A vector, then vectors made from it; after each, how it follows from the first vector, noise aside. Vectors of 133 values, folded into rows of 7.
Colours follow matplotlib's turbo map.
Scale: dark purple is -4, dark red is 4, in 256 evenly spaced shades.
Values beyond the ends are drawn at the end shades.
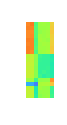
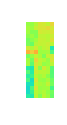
wrapped around, negated, shrunk.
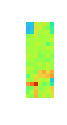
negated, partly zeroed.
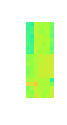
negated, shrunk.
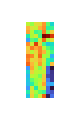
reversed, negated, scaled up.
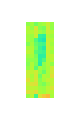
wrapped around, negated, shrunk.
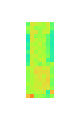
wrapped around, negated, shrunk.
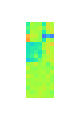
reversed, partly zeroed.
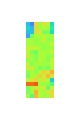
negated, partly zeroed.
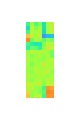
reversed, partly zeroed.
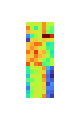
reversed, negated, scaled up.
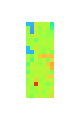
negated, partly zeroed.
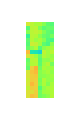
wrapped around, shrunk.
